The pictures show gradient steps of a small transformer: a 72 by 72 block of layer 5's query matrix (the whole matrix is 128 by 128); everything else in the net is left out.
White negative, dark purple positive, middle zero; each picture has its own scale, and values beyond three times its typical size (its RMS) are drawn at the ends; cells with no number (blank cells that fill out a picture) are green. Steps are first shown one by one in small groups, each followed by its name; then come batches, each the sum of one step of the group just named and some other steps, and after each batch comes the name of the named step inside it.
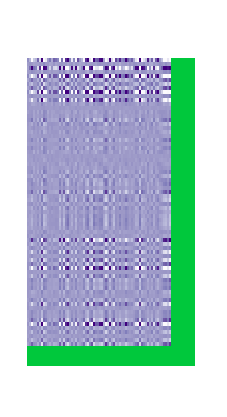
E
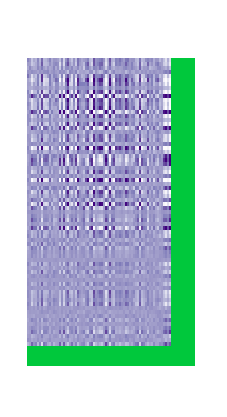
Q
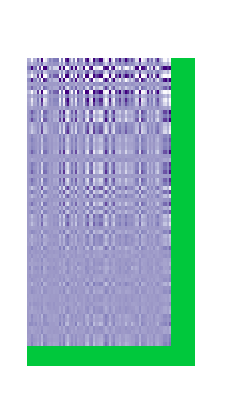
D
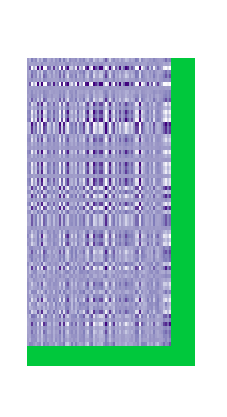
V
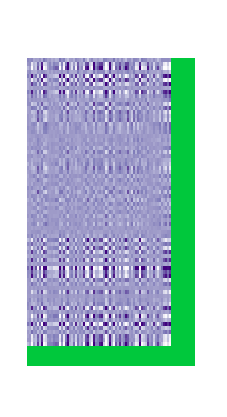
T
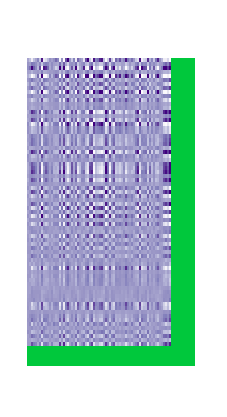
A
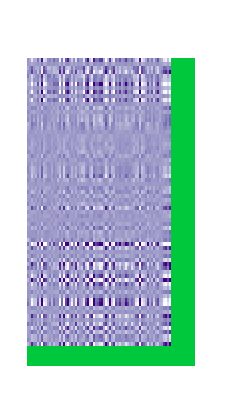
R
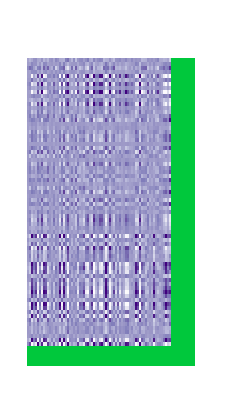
D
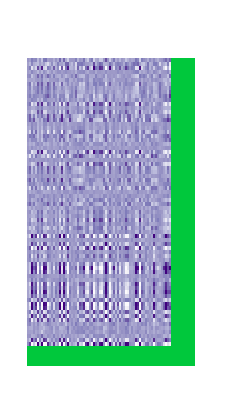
T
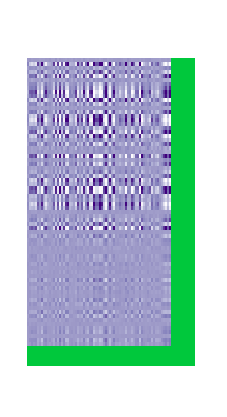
Q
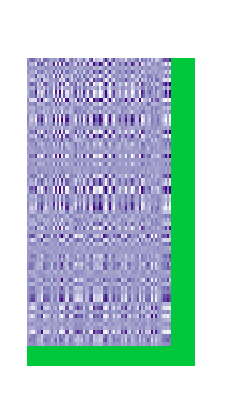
T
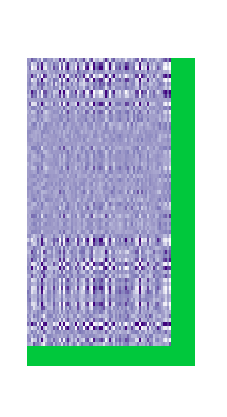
T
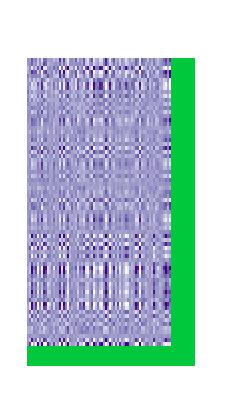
T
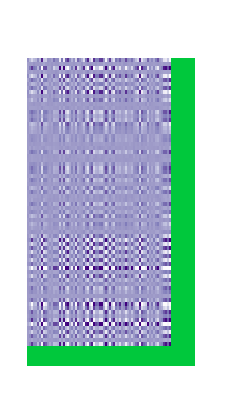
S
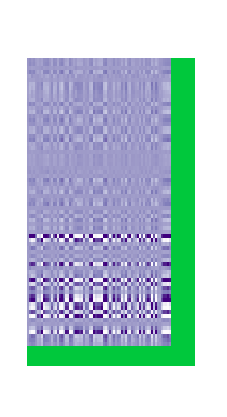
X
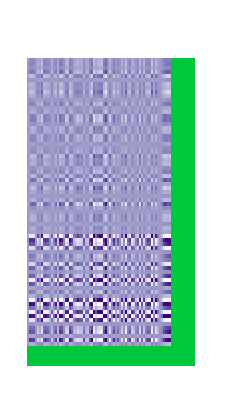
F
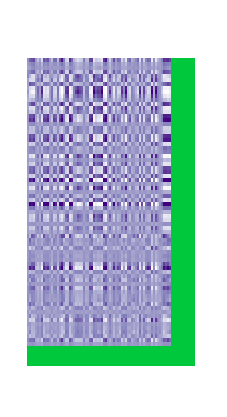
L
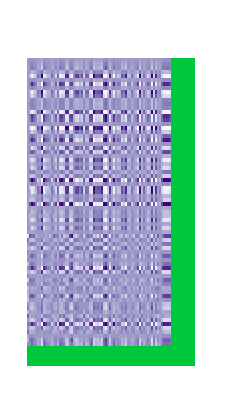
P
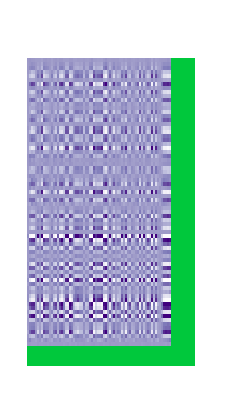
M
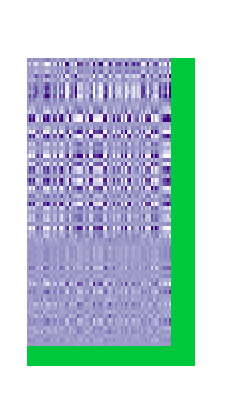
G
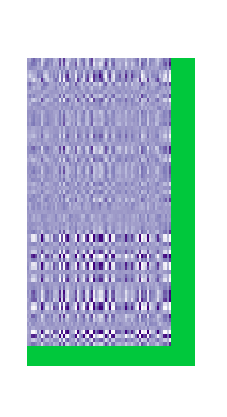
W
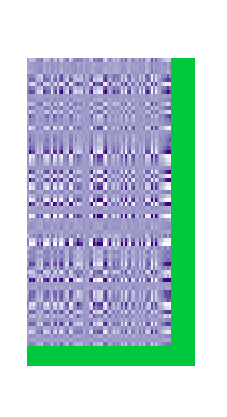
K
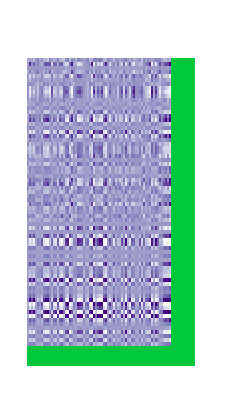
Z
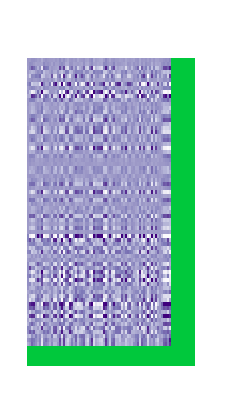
M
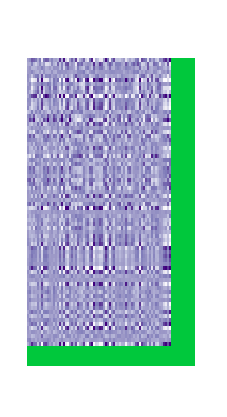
G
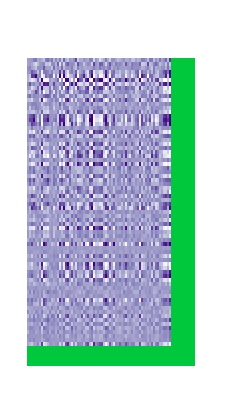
G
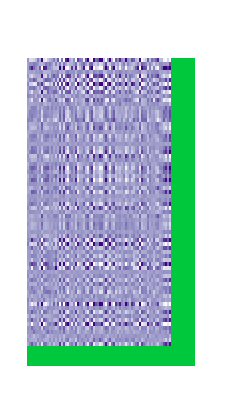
S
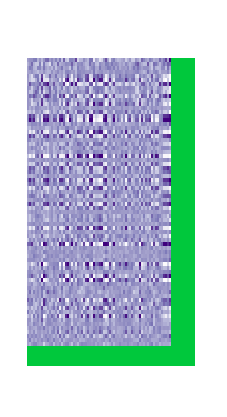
G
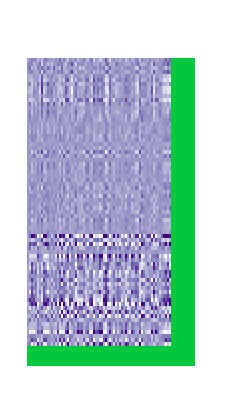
X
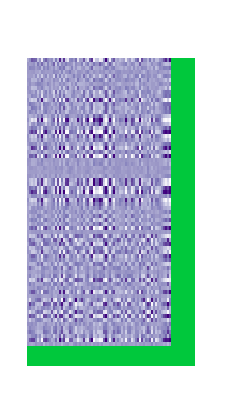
F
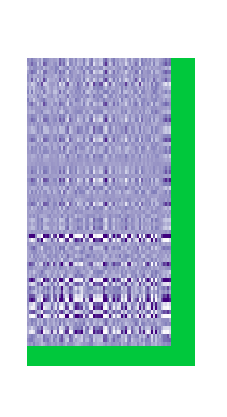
X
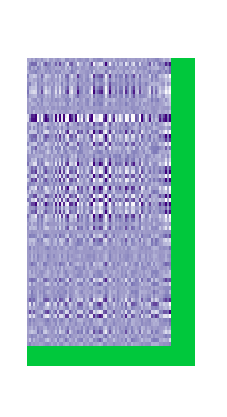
Z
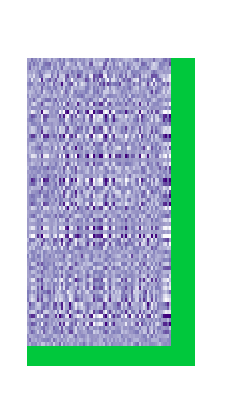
M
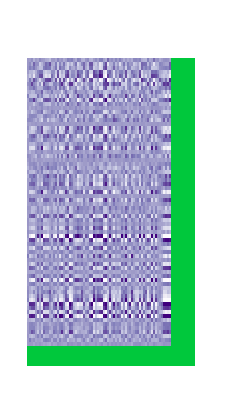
M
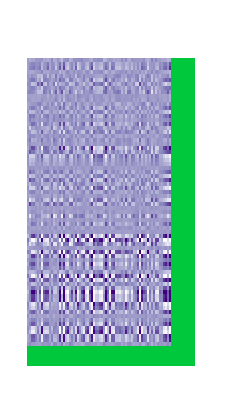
K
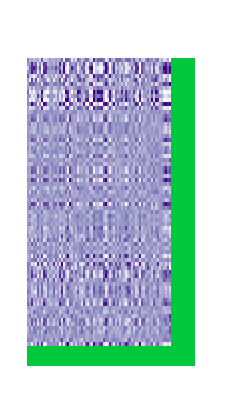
L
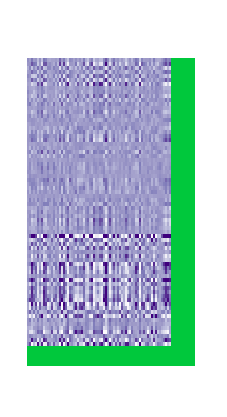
X
